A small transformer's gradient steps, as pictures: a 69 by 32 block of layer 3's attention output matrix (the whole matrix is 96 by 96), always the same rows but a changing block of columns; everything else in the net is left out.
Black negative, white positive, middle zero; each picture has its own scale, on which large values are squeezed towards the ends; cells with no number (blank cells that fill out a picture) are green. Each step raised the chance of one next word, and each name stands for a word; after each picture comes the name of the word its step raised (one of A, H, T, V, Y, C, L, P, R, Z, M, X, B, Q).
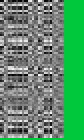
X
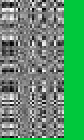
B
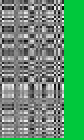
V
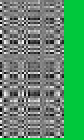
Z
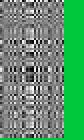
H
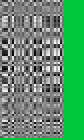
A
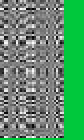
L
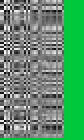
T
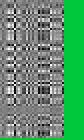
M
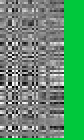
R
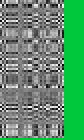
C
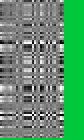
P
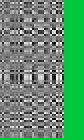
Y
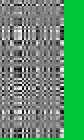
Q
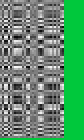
V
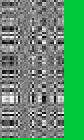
P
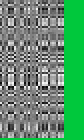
R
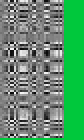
T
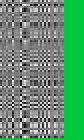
C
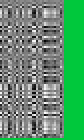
V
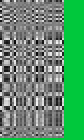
H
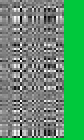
B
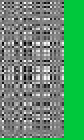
Y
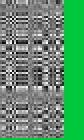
R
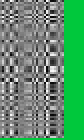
H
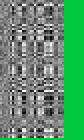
Q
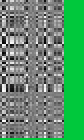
A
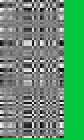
B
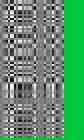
V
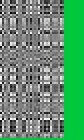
Y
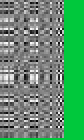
Y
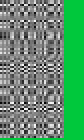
C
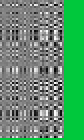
Q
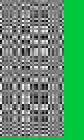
V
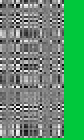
C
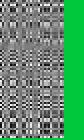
C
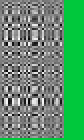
M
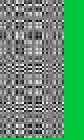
C
